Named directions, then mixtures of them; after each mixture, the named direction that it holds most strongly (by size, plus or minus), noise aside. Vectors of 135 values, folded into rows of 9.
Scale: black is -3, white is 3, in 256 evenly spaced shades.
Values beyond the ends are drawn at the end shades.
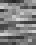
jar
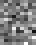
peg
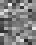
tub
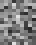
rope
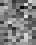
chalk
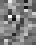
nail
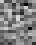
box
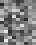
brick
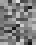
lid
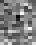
box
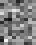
brick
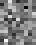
nail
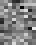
tub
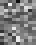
tub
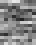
jar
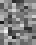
brick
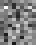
rope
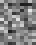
box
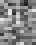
box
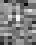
box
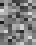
brick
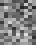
chalk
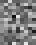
peg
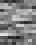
jar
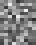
nail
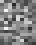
box
